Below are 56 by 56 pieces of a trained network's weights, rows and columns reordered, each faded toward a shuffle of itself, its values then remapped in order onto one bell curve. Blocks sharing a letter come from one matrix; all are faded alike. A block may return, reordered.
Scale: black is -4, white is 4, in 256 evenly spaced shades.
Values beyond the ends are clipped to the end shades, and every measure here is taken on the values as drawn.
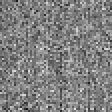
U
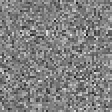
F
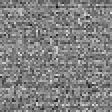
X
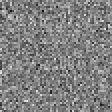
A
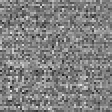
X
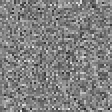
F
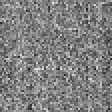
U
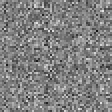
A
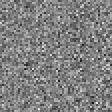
F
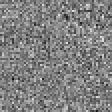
F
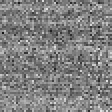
X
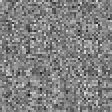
A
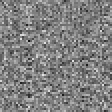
A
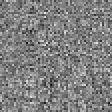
A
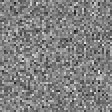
A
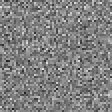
F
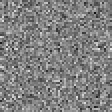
F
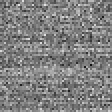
X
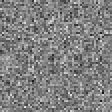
A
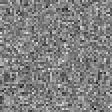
F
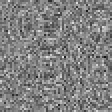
F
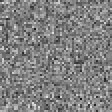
F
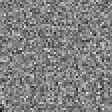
A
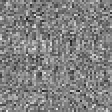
A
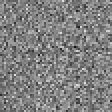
A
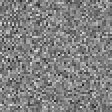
A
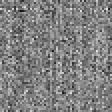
U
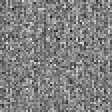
U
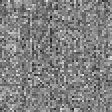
U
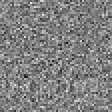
A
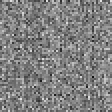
U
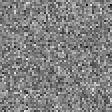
F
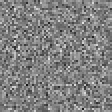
F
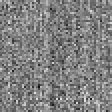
U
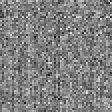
U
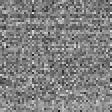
X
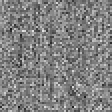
U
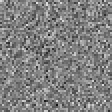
F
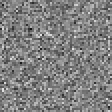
F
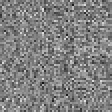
A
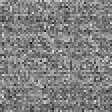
X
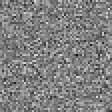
F
